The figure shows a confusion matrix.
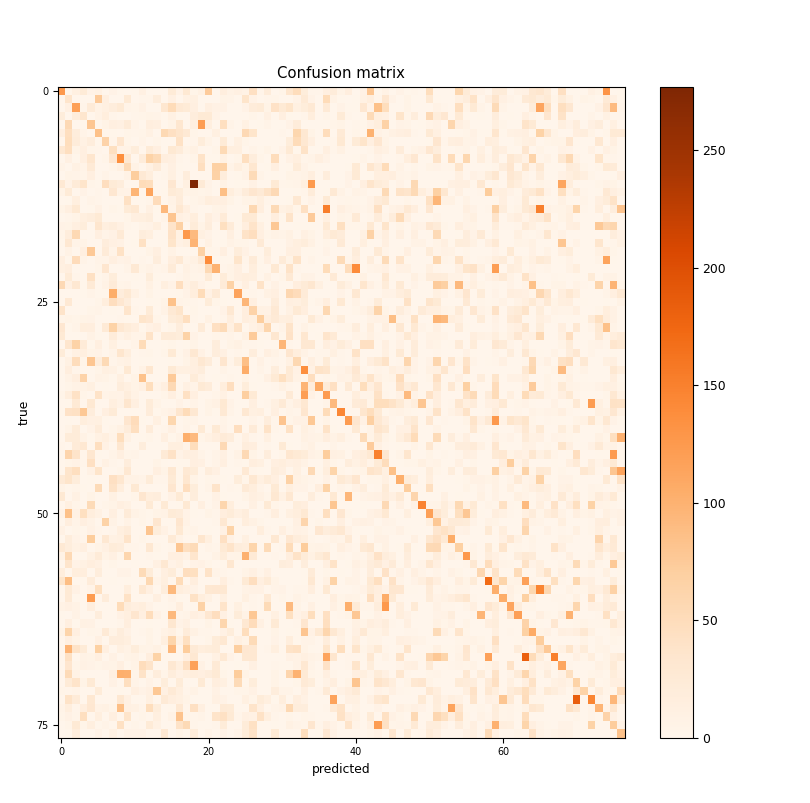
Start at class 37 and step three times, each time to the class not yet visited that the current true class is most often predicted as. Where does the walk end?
40
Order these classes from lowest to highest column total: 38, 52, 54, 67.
67, 52, 38, 54
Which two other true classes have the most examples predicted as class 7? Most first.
24, 28
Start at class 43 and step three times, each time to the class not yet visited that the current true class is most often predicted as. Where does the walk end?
65
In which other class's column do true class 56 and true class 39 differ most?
59
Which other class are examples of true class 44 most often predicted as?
61
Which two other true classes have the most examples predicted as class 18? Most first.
11, 68
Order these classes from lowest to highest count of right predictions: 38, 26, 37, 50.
26, 37, 50, 38
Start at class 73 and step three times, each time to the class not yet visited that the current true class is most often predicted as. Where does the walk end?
19
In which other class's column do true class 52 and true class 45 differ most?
76
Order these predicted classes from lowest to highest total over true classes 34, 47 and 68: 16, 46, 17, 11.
16, 46, 17, 11
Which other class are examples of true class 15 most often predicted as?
34
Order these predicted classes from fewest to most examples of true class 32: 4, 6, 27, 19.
27, 19, 6, 4
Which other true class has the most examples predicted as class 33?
36
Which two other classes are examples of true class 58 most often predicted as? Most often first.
63, 1
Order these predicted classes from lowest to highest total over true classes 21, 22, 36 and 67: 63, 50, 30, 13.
30, 13, 50, 63
